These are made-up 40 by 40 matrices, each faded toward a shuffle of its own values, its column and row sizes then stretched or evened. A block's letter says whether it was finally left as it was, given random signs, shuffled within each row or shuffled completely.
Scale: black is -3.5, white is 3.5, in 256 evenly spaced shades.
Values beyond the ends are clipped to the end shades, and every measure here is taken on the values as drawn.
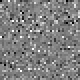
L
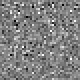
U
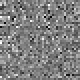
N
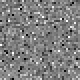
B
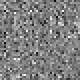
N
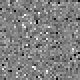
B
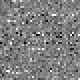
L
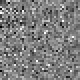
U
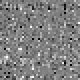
U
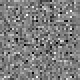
U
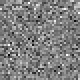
L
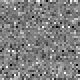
L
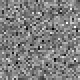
B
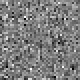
U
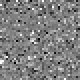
L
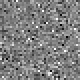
B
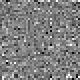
N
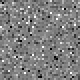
B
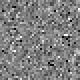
B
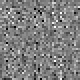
U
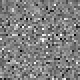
L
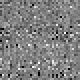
N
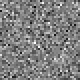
B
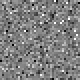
B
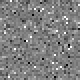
B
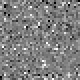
L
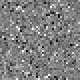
B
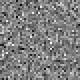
B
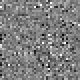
U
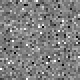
B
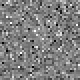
B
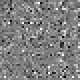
U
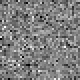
L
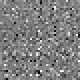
N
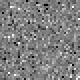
B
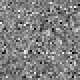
L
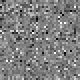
U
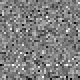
L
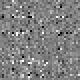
U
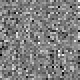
N
